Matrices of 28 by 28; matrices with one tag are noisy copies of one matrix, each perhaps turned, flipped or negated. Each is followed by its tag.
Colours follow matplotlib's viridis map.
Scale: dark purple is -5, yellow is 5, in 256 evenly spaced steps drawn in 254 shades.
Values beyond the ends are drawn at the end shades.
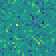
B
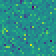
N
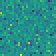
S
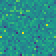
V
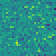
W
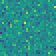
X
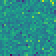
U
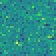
W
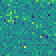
V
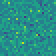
B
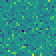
X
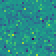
V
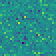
B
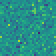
V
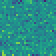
U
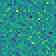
B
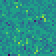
W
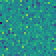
X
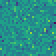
X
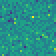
V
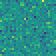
S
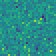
W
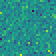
S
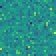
X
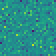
S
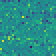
V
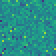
S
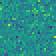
V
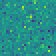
N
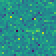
B
